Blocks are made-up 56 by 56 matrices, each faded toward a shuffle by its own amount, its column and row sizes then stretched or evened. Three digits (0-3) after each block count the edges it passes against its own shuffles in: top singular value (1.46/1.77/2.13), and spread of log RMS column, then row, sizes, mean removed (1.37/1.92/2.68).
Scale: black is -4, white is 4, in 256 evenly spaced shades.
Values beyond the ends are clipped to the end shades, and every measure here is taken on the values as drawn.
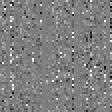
0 3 0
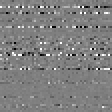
3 0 3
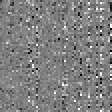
2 3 0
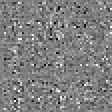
0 2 2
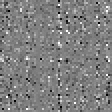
0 3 1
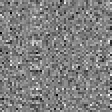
2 2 1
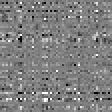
3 2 3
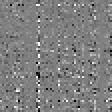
1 3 2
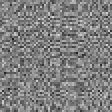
3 1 1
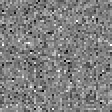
1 1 0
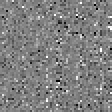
0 2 0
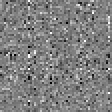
1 2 1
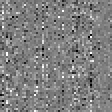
0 3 0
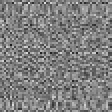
3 1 2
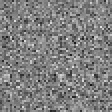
2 0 1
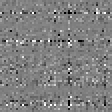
1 2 3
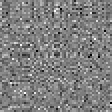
3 0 1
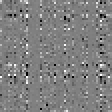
3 3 2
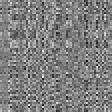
3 3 0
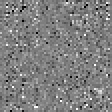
0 2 0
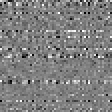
3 0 3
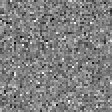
0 0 1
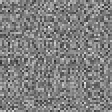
3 1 0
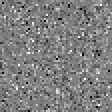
0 1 0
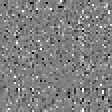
2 1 0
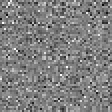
3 0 1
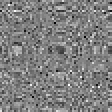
3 0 1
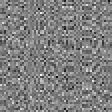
3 2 0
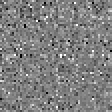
2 0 1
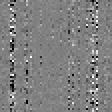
1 3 0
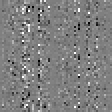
0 3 0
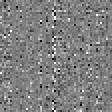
1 3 0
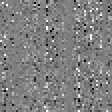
1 3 0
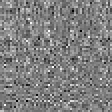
3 1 1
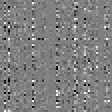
2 3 2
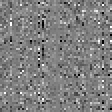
0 3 2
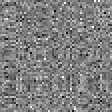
3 1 0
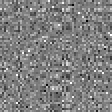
3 1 0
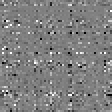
1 2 3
